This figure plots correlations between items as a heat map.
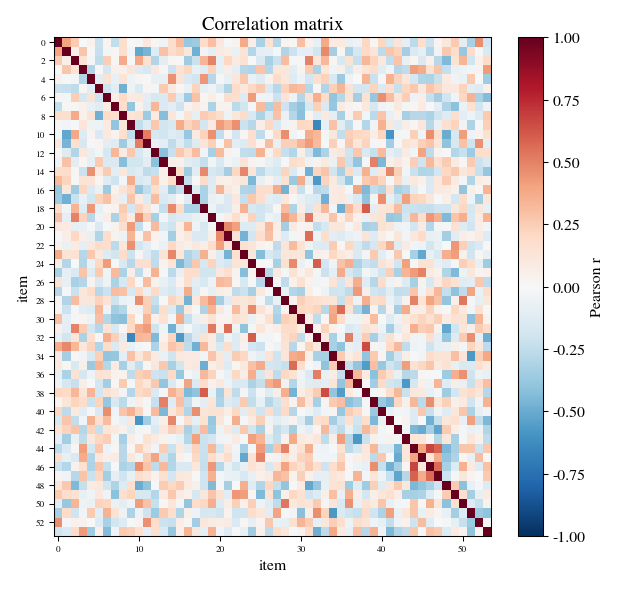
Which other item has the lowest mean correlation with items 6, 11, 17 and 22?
1
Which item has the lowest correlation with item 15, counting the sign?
32
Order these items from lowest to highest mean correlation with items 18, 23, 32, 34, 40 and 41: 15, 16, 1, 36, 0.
16, 1, 15, 0, 36
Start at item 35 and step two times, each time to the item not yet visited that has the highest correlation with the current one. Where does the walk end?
24
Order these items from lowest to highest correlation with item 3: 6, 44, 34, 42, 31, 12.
42, 6, 34, 12, 31, 44
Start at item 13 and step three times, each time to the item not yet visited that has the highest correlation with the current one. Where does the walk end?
44
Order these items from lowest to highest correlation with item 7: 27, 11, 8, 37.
11, 37, 8, 27
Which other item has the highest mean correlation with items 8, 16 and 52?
37
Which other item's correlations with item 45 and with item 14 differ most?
23
